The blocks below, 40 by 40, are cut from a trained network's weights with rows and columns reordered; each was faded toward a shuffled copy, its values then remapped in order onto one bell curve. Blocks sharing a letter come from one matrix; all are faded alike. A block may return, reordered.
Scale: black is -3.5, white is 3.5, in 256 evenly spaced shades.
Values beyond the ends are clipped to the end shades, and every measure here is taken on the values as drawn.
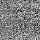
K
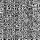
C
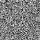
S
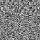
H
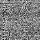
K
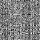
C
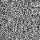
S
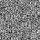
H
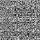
K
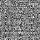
K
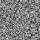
H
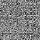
K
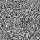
S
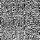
K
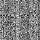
C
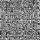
K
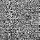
K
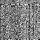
C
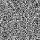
S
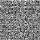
K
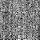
C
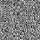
H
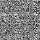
K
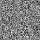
S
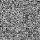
S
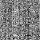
C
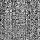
C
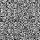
H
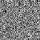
H
